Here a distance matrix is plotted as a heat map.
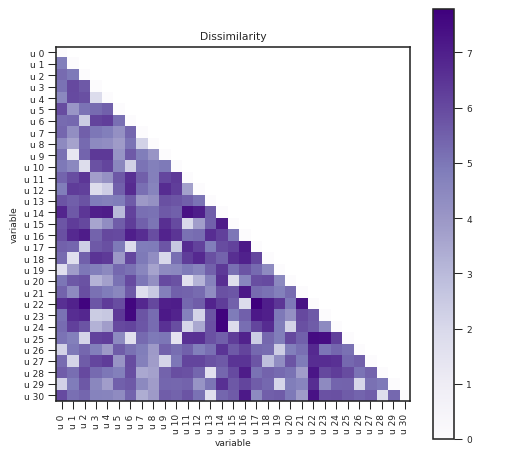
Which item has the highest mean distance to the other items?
u 22
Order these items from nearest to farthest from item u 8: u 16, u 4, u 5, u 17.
u 5, u 4, u 17, u 16
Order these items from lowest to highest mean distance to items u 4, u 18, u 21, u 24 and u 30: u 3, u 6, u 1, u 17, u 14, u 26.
u 3, u 1, u 26, u 17, u 6, u 14
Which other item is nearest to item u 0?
u 19
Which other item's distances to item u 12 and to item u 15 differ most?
u 23
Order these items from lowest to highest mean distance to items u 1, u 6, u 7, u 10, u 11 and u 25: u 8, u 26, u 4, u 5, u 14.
u 8, u 5, u 26, u 4, u 14
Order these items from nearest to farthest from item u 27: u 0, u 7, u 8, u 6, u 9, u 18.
u 9, u 18, u 8, u 7, u 0, u 6
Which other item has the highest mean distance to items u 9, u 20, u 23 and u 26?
u 14
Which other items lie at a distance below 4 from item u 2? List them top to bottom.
u 6, u 10, u 17, u 25
